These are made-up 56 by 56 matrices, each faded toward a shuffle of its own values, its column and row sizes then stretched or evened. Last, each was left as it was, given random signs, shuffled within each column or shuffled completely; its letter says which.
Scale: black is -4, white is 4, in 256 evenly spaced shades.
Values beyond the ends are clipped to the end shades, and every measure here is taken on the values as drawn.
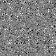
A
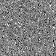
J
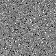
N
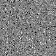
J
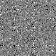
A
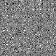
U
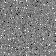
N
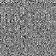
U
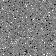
N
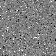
N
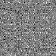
U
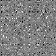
U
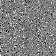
J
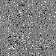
A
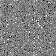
J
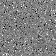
N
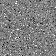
N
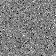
N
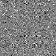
U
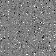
J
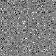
U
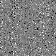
J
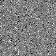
J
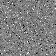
N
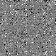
A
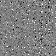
J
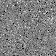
N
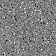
N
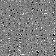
A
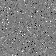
N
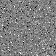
N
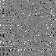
U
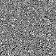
A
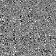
A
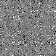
A
